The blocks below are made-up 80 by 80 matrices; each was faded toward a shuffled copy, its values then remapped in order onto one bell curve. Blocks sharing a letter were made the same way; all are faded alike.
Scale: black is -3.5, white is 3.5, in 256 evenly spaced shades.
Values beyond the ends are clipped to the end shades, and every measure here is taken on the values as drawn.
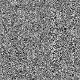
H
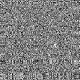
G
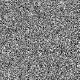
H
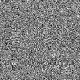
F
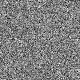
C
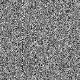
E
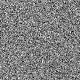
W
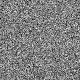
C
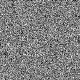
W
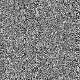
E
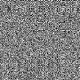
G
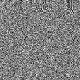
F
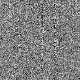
H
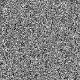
E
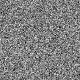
W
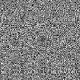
G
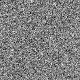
W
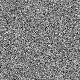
C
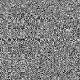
G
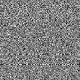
G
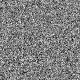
W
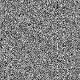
E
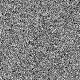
C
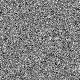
C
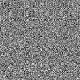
G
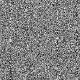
E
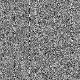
E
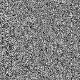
E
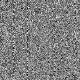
E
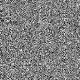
H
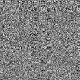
G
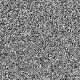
W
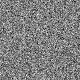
C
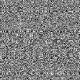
G
